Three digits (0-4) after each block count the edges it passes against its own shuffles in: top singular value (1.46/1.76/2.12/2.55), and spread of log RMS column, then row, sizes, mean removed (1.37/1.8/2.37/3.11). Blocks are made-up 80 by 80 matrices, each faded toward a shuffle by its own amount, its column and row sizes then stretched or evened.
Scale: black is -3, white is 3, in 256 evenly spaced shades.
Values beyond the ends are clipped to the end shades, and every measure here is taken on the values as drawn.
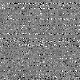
1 1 4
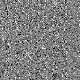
1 2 0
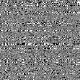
3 1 4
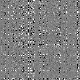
2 4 3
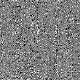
1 3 1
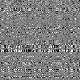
4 0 4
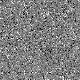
0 1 1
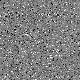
1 0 1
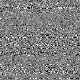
2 0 4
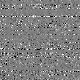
2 1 4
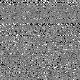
2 0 4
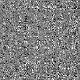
1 3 2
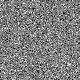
0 0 1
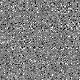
1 1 2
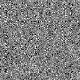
2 2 1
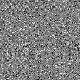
2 0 1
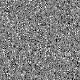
0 2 0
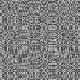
4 1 1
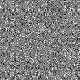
3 0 0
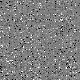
1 2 2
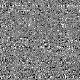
2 1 3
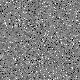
0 0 0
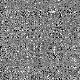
1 2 3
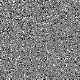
0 2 2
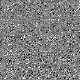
1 2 3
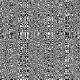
4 4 2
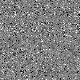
0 1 2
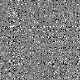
2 3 3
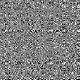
3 2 3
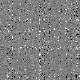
1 3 2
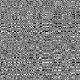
4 0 4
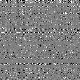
3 0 4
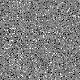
2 0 2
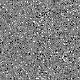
1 1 1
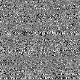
1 1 4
